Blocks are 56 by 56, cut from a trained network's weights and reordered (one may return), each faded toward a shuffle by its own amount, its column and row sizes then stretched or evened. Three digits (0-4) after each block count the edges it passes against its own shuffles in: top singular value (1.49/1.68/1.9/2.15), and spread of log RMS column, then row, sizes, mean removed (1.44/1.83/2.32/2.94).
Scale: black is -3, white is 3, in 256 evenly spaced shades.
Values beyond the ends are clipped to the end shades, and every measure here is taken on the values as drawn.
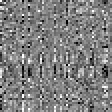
4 4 0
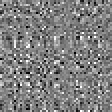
4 3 2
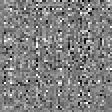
2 3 3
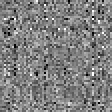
2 3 2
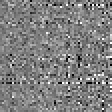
0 3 3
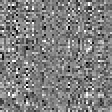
4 4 0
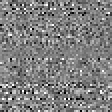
3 0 4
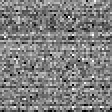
3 2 0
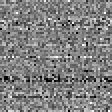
1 1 4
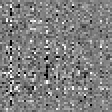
0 4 2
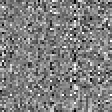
2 3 1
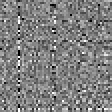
3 2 1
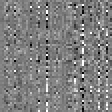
4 4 0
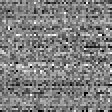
2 1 3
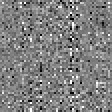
1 3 2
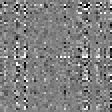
4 4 3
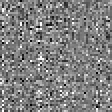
3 3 1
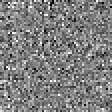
1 0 1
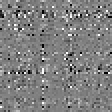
1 3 4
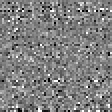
0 1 3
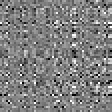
4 3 3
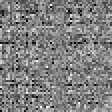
1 3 1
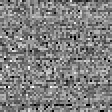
0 0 2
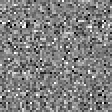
1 0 2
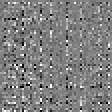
3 4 3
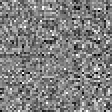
3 2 1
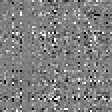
0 4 4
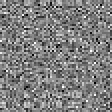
4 0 1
